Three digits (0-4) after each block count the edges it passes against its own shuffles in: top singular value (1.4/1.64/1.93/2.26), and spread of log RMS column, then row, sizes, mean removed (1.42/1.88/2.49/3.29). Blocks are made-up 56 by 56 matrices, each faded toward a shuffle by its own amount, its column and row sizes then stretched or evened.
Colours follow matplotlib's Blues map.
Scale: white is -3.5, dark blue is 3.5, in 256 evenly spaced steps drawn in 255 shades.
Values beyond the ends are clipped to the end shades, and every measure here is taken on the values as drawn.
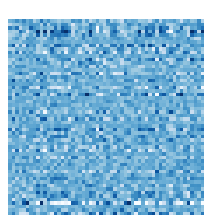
4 1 4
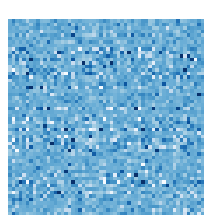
2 0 3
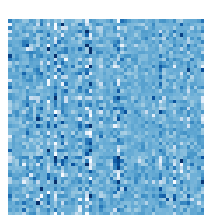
1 4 1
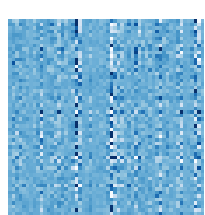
3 4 1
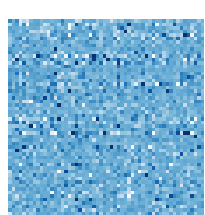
1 0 2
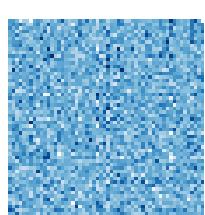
1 2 0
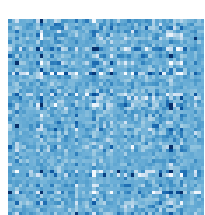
3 3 3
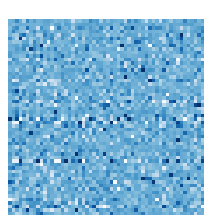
2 0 2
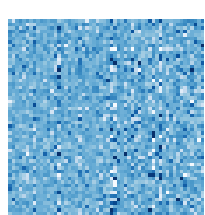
1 3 0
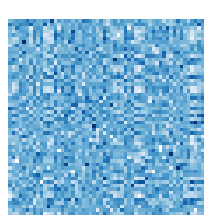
4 1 0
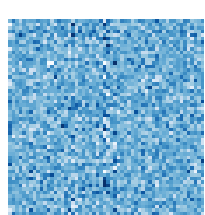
1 2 0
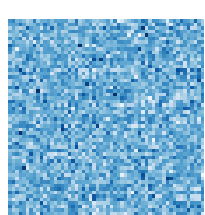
3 0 0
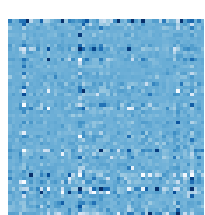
1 2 3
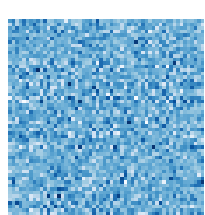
3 0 2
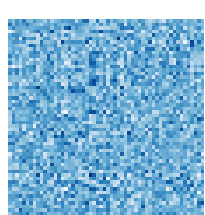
2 0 1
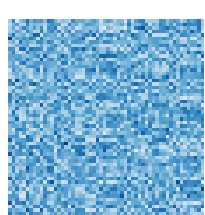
3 0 1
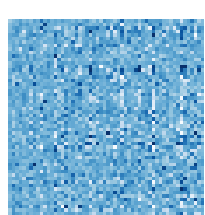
3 3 1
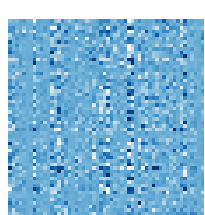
3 4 2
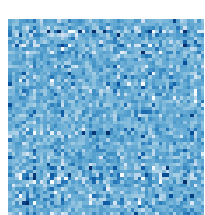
0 1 2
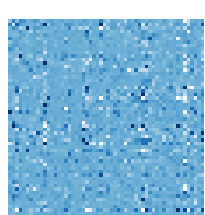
0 2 2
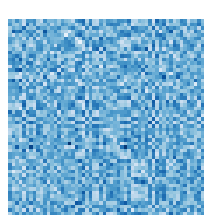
4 1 0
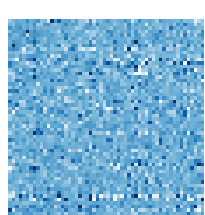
2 1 2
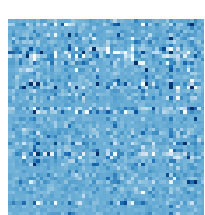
0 2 3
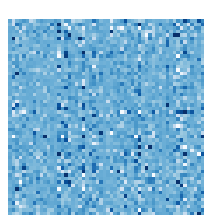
0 3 1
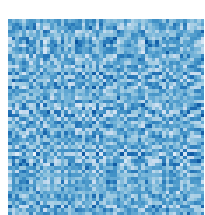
4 0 3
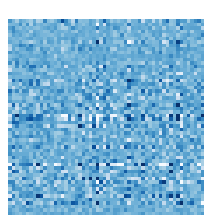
3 2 3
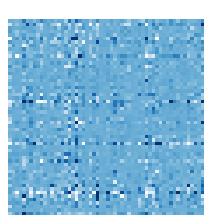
1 3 3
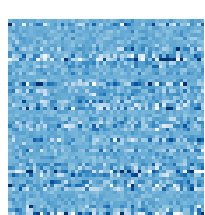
1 0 4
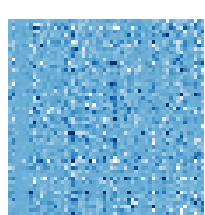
1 3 2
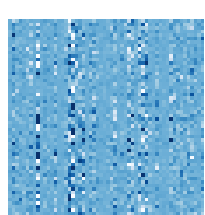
1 4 0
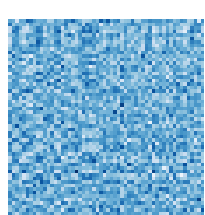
4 1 1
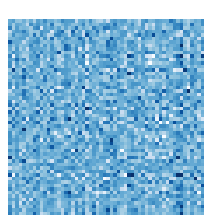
4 1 1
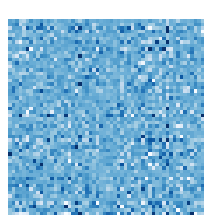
1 2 3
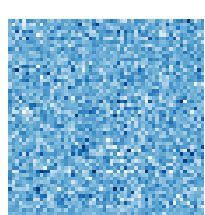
1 0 2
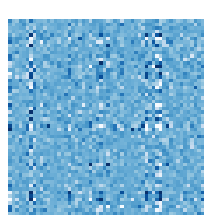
4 3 2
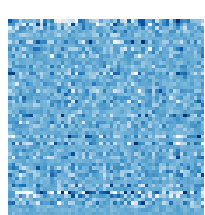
2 0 4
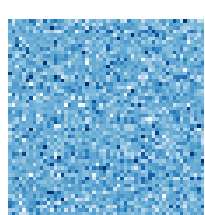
2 0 0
